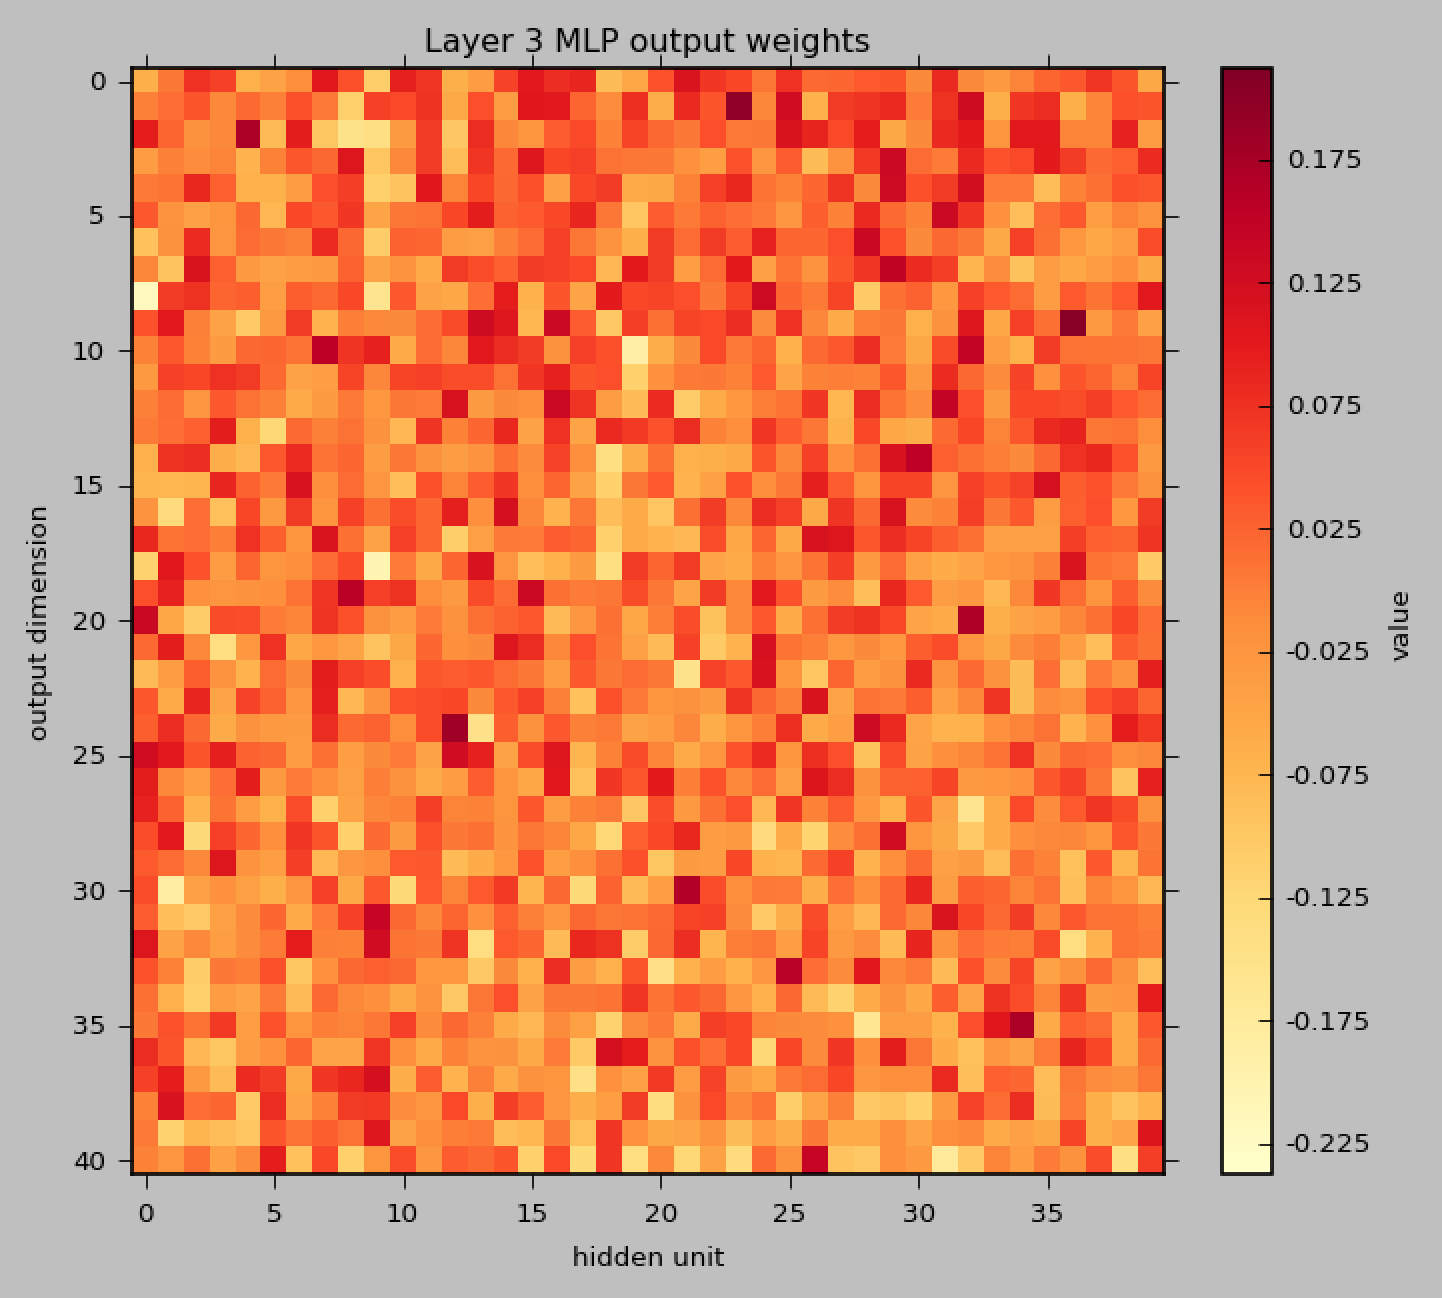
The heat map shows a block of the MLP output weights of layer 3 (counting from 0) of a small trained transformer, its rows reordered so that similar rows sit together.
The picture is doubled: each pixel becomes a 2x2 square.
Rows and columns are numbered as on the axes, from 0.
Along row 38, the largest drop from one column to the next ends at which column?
20
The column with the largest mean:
29
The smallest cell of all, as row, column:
8, 0
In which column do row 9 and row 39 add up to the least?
4
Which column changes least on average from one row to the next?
11
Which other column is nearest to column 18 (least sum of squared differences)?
39
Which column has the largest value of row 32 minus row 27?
32
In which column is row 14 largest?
30
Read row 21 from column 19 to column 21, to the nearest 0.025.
-0.05 -0.075 0.05
